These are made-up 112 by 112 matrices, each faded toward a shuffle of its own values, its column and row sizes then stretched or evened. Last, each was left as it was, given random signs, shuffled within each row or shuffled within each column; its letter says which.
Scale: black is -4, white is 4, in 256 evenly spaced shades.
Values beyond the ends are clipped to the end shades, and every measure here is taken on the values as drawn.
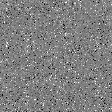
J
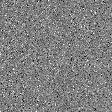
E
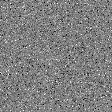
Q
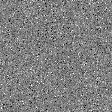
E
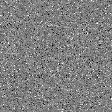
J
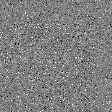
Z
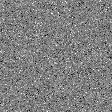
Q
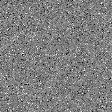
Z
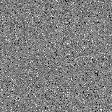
J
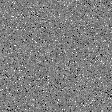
Q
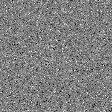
Q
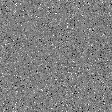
E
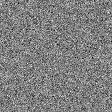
Q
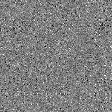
J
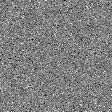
Q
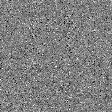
E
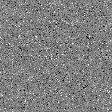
J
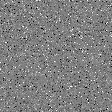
Q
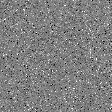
E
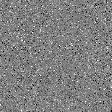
J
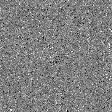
E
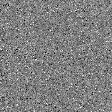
Z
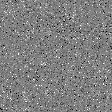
Z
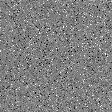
E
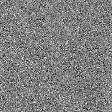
J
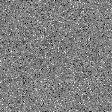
E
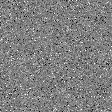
Q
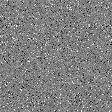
Q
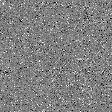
Z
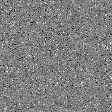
Z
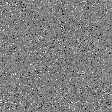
Q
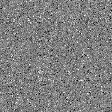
J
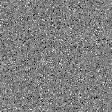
J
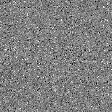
J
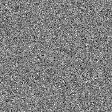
Z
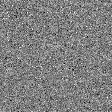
Q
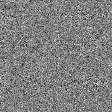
Z
